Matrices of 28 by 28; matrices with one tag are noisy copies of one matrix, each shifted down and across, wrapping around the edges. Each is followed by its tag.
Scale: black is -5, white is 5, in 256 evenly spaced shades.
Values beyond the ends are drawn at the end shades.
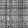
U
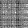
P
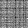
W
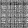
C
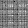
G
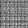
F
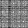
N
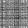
U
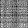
U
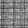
P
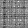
N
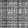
U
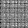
F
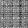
N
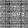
U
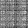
P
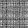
G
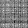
C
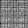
G
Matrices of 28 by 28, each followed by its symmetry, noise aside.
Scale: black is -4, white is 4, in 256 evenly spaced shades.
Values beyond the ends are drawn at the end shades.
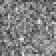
symmetric.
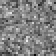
no symmetry.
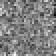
antisymmetric.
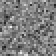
no symmetry.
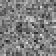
antisymmetric.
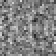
mirrored top to bottom.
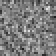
symmetric across the other diagonal.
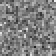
symmetric across the other diagonal.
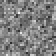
symmetric.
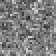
no symmetry.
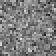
symmetric.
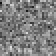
no symmetry.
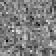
antisymmetric.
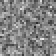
no symmetry.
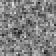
no symmetry.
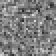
symmetric across the other diagonal.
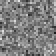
symmetric.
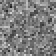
symmetric.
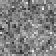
symmetric.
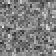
no symmetry.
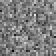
antisymmetric.
